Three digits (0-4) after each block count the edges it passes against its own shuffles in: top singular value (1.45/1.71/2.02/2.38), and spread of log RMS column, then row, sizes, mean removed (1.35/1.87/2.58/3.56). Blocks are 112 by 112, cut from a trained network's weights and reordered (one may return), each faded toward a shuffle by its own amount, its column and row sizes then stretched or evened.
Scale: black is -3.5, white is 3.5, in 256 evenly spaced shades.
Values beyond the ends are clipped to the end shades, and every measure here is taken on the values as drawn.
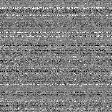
4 2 4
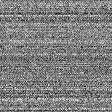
4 0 3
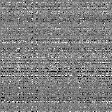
4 3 4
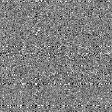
3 2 3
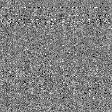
0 2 3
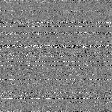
1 0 4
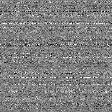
2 1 4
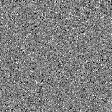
2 0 1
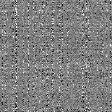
1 4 1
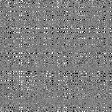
2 3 4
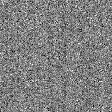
0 0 1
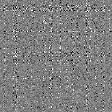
2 3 3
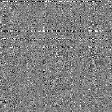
4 3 3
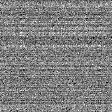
4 2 1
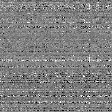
3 2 4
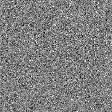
1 1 1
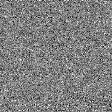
2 0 2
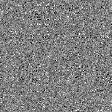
2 1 2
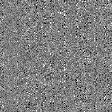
2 3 0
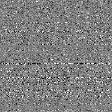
2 2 4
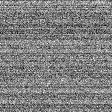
4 0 1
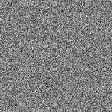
3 1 0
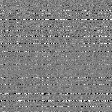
2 1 4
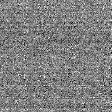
1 3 1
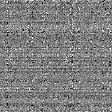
3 3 2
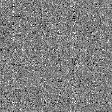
0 2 2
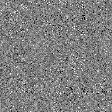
1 2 1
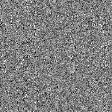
0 2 1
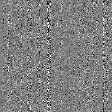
0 4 1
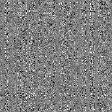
1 4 2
